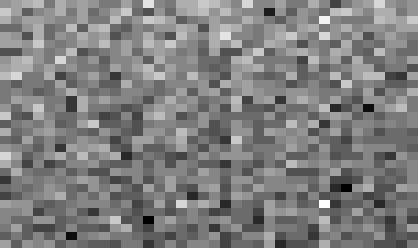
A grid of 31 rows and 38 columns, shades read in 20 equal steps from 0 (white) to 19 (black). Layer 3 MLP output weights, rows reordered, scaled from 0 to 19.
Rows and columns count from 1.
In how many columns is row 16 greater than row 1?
28
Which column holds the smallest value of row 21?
27
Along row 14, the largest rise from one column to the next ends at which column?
31
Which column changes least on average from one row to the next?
13
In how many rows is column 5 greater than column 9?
14
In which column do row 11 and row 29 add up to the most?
20
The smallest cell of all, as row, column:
26, 30
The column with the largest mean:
21
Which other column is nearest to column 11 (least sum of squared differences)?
37
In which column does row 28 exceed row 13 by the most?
24
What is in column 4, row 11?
10
